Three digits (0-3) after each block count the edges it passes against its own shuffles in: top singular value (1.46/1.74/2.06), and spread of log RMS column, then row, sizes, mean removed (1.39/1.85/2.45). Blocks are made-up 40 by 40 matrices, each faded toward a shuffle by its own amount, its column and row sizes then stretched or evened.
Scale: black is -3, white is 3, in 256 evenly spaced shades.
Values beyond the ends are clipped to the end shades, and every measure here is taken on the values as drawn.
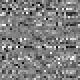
3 0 3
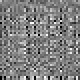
3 2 3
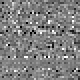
0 0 3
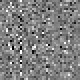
1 2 0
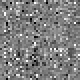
1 2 1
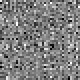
1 2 2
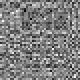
3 1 0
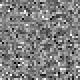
0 0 0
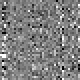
2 3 0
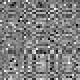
3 1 0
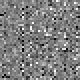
1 2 0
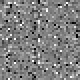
0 2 0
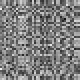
3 1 1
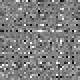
1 2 3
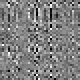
3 3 1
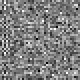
2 0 0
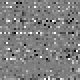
0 0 3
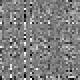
1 3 1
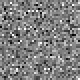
0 0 1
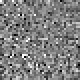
0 0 2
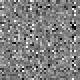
0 2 1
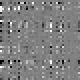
3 3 3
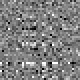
3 1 2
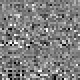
1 0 3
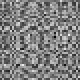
3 0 2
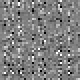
1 3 1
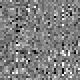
2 2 1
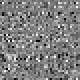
1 0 3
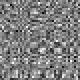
3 0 2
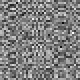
3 0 0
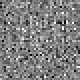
1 0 2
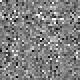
0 1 1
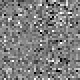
0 2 2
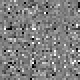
1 2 2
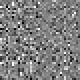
2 2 0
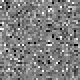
0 1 1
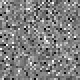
0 1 0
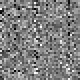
1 2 0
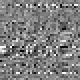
2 0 3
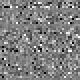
1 0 3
